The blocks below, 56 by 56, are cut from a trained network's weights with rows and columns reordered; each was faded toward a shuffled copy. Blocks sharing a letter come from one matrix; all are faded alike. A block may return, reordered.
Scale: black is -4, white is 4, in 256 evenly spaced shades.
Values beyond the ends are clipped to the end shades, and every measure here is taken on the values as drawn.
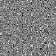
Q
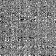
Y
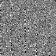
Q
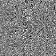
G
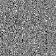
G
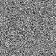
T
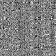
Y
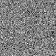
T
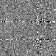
Q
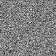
T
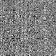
Y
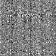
Y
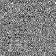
T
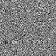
T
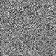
T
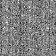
Y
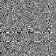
Q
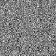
T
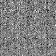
Y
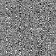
G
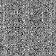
Y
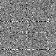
G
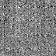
Y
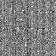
Y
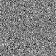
T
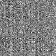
Y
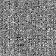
Y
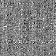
Y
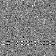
Q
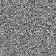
T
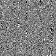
Q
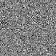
T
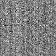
Y
